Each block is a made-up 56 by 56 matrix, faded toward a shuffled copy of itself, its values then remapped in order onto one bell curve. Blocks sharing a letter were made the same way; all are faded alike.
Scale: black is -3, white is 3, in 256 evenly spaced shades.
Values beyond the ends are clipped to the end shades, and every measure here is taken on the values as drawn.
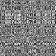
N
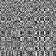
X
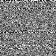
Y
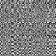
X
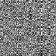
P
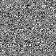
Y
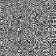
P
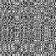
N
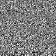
Y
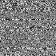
Y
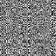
P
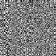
P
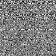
Y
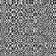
X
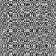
X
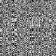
P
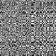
N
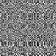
N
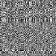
N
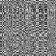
X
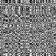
N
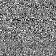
Y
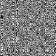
P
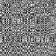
N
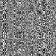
P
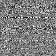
Y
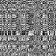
X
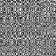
X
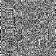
P
